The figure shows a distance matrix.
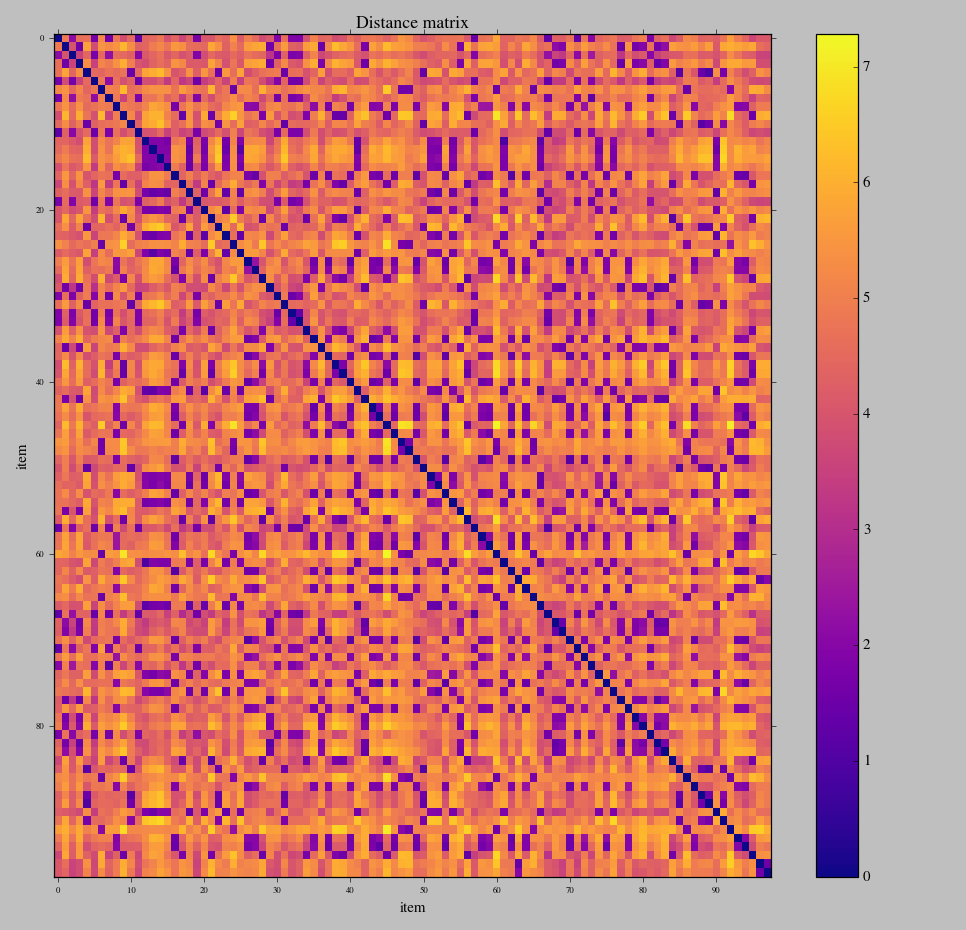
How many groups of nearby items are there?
8
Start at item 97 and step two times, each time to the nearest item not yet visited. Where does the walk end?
63
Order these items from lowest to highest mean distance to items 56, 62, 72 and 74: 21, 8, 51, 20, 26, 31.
26, 8, 21, 20, 51, 31
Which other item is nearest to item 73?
7
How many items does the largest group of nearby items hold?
23
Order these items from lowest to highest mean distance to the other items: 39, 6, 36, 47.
36, 39, 6, 47
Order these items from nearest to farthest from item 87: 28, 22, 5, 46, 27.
46, 27, 22, 28, 5
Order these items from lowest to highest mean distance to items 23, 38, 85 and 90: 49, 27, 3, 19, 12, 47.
12, 19, 49, 3, 27, 47
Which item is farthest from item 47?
45
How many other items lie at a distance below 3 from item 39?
10
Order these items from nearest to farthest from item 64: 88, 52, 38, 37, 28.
37, 28, 88, 38, 52
